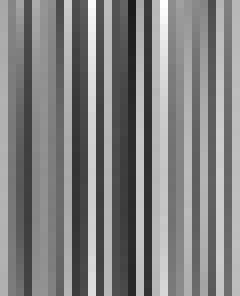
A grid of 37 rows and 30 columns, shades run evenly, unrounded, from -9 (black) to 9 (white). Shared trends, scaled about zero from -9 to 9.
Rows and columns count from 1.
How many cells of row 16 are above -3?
22
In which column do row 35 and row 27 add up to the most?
12
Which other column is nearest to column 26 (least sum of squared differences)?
24
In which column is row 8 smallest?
17
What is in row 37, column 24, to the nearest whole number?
3
